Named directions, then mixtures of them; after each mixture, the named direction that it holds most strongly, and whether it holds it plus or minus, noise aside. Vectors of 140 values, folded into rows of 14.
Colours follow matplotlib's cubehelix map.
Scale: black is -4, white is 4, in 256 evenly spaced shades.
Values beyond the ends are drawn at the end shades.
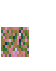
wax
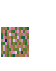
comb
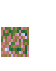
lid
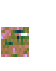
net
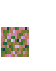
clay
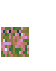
lid, plus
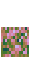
clay, plus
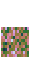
clay, plus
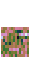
net, plus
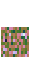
comb, plus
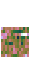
net, plus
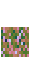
wax, plus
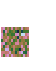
lid, plus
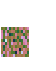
comb, minus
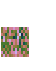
wax, plus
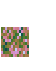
wax, plus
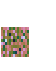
comb, minus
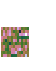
net, plus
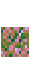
wax, plus
